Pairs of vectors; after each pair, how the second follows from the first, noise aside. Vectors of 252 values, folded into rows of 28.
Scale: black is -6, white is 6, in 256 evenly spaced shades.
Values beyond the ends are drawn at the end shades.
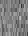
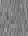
reversed, negated, shrunk.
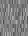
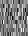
negated, scaled up.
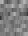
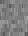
reversed, negated, shrunk.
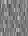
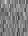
sign-scrambled.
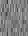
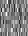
negated, scaled up.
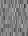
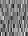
wrapped around, scaled up.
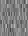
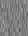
wrapped around, negated, shrunk.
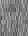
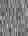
sign-scrambled.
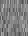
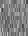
sign-scrambled.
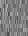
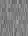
wrapped around, negated, shrunk.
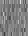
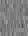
wrapped around, negated, shrunk.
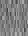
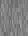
reversed, negated, shrunk.
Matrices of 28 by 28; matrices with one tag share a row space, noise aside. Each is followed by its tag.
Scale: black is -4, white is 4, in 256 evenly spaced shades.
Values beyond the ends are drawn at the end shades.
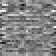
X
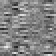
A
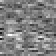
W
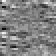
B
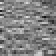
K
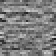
X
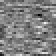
K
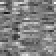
A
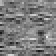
W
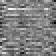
X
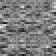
X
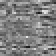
K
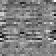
X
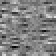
B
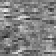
A
